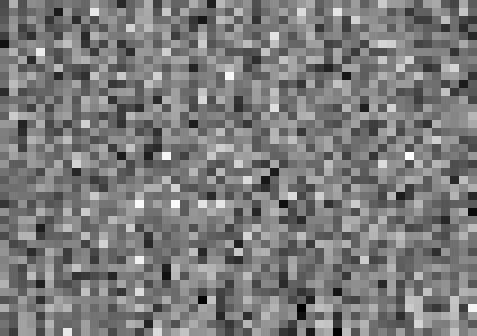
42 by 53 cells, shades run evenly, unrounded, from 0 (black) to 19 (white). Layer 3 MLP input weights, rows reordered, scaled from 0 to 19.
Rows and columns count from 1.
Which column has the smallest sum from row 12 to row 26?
3
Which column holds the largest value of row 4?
15
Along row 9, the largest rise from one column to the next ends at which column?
50
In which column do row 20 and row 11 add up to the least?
14
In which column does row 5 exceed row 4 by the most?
31
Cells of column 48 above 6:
37
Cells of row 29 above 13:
6
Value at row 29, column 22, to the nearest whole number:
6
